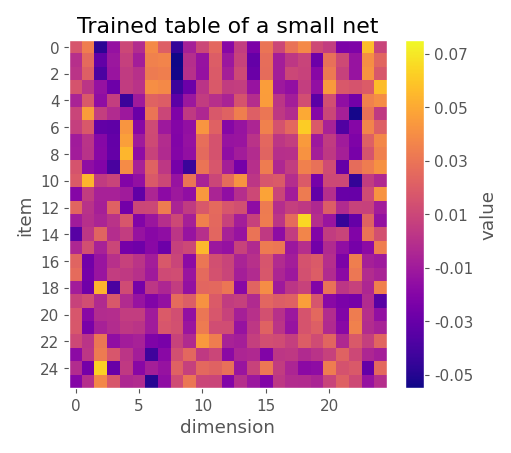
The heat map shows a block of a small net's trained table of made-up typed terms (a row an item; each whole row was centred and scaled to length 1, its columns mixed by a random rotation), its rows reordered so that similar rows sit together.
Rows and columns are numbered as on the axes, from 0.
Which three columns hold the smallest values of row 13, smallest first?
21, 22, 5
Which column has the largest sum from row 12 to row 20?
10
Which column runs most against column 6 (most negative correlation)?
8
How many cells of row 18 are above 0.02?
8
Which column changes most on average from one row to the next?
24
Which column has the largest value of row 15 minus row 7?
3
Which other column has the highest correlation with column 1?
13
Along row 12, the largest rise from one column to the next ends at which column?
15
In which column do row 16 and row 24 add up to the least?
1
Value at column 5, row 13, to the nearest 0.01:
-0.02
